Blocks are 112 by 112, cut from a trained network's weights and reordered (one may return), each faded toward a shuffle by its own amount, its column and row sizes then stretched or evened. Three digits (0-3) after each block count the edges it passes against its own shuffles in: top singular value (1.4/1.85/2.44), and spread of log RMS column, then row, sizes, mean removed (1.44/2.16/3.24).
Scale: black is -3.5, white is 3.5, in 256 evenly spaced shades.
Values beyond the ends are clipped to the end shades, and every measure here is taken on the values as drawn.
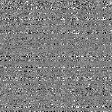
0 2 3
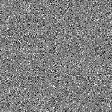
2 1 0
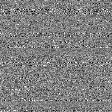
0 0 3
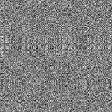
3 1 1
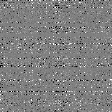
1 2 3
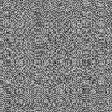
3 1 0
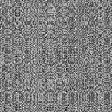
3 1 0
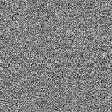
2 1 0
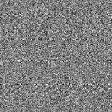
2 0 2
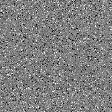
1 1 0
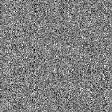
1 2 1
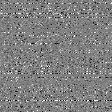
2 1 3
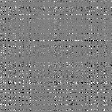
1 3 3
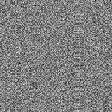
3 0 0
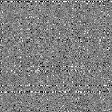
3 2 2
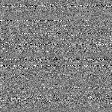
0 0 3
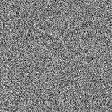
2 0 0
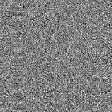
2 1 1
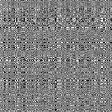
3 2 3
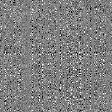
2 3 1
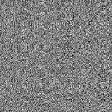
2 2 0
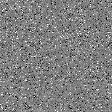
0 1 1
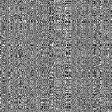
3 3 2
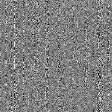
1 3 0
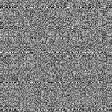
3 0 2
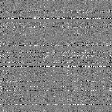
2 2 3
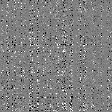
0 3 2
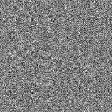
2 1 0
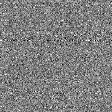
1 0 2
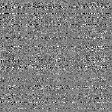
1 2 3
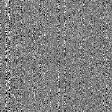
1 3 0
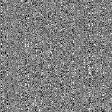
1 3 0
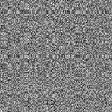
3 2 0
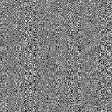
3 3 0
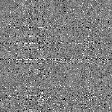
2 2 2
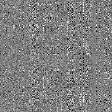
0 3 2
